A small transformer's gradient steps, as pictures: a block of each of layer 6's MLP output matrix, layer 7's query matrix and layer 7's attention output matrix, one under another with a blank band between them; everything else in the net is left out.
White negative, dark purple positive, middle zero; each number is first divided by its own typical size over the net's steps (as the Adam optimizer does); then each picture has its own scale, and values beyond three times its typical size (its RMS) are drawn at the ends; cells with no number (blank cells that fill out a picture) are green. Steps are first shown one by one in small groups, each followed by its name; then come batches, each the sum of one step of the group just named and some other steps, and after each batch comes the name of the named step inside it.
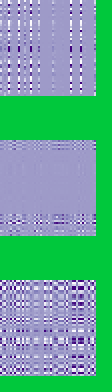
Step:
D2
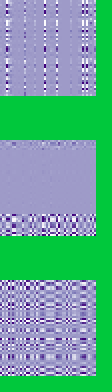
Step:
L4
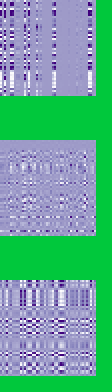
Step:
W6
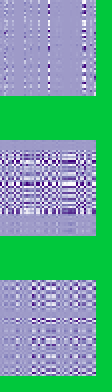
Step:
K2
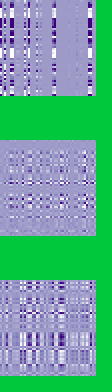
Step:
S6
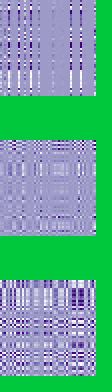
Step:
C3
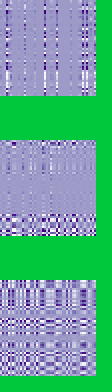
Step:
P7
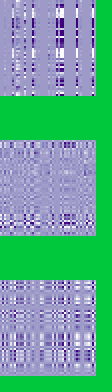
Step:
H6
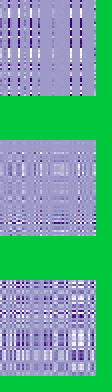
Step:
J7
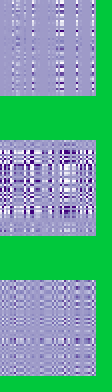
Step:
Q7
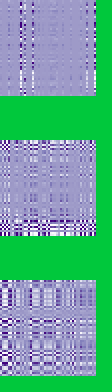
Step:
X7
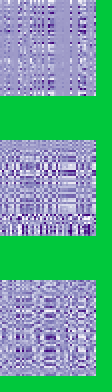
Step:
D2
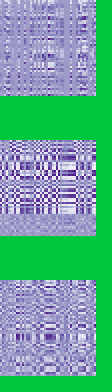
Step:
H6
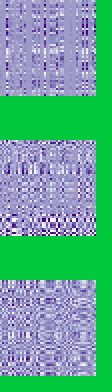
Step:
P7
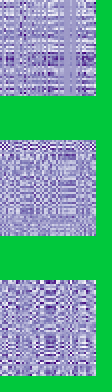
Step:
X7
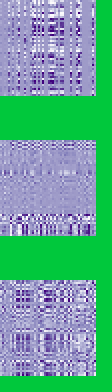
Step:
H6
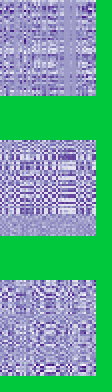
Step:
W6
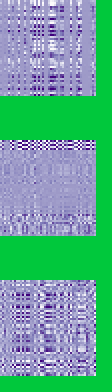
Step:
D2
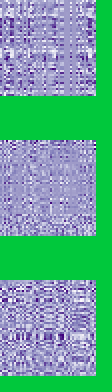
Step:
S6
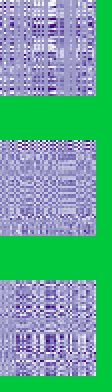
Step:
H6
